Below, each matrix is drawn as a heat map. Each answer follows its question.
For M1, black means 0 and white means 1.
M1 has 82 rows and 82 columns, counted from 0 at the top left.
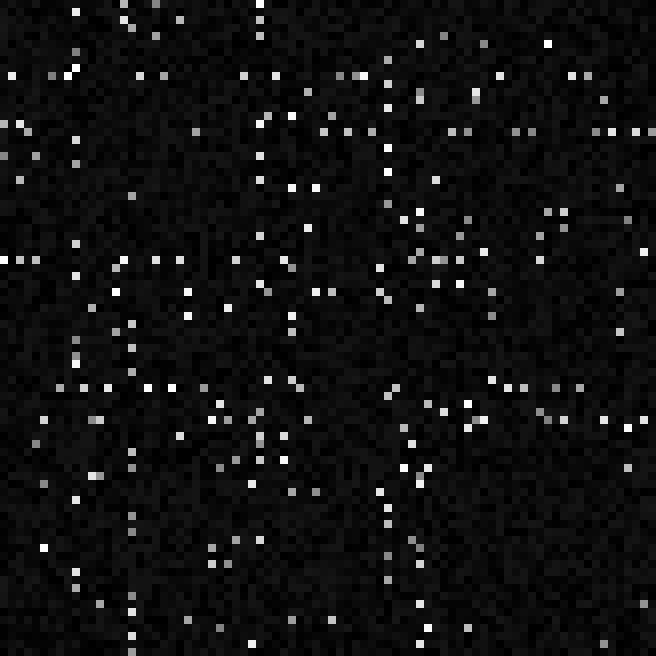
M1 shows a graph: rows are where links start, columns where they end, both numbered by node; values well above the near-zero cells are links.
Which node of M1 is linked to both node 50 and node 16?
node 58
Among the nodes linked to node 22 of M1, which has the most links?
node 32
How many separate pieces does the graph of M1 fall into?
6
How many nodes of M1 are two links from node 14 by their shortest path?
5
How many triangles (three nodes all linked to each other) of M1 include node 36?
8
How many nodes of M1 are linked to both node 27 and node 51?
0
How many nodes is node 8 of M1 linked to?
1
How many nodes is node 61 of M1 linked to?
3
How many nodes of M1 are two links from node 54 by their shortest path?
10
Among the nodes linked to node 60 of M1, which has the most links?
node 52
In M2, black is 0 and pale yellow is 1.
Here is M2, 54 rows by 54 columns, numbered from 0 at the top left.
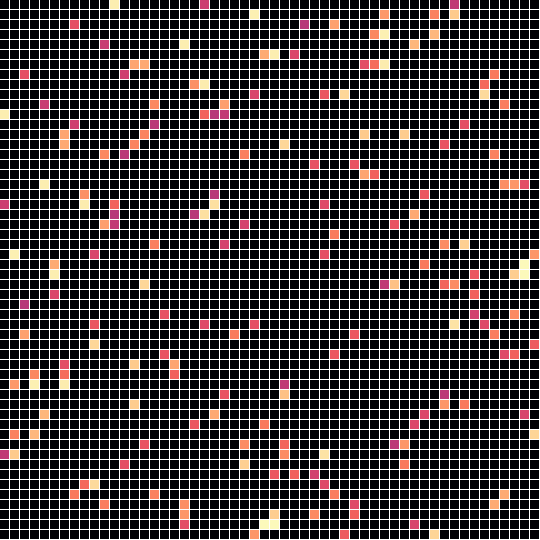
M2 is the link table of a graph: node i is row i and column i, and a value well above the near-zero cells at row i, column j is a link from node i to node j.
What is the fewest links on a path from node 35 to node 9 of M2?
7
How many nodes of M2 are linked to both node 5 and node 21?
0
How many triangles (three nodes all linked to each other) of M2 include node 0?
1
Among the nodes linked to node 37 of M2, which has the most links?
node 6
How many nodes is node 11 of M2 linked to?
4
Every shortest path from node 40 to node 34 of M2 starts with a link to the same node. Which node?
node 44
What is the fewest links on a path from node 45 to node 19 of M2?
4
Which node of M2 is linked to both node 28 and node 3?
node 38
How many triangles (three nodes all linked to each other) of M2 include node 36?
1
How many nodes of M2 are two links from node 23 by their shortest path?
3
